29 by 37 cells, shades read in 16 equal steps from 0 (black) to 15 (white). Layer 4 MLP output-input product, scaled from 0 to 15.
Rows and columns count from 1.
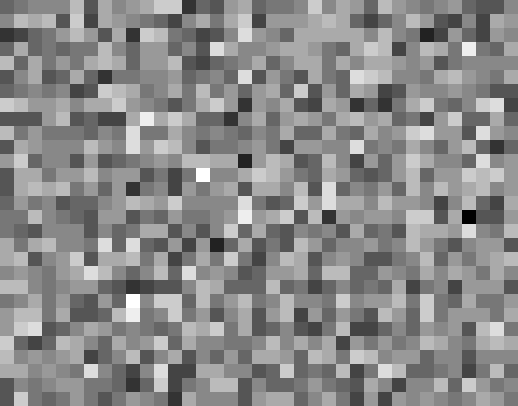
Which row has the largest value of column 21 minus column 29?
4
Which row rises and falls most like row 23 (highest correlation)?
22
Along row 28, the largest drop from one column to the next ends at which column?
13
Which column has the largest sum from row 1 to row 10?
11
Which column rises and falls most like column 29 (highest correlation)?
25
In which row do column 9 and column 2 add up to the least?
9
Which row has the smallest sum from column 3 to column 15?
21
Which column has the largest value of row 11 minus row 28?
10
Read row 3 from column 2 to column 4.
4 6 7
